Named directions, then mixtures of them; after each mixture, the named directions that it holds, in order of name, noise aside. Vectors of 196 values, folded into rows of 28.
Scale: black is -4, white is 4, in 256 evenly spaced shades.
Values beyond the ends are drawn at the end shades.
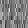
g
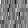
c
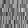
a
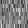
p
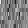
c.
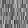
a, g.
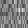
a, p.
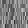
a, g.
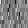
c.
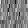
c.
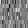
c, p.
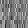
g.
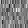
c, p.
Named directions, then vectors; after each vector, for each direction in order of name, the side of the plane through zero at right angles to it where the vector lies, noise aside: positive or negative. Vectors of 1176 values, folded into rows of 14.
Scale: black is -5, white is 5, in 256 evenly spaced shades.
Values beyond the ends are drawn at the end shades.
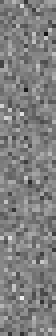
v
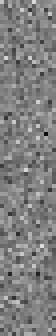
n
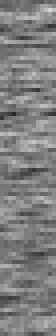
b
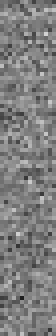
positive, negative, negative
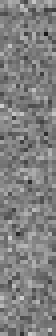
negative, positive, positive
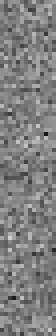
positive, positive, positive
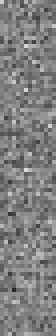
negative, positive, negative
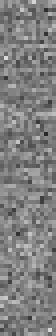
negative, positive, positive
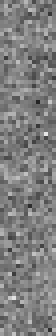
negative, negative, negative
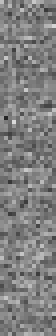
negative, positive, negative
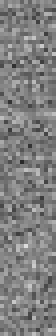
negative, positive, positive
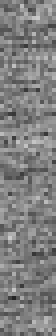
positive, positive, positive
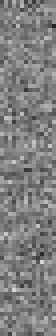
positive, negative, positive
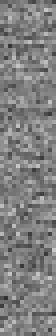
positive, negative, negative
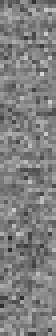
positive, negative, negative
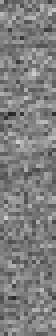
positive, positive, negative
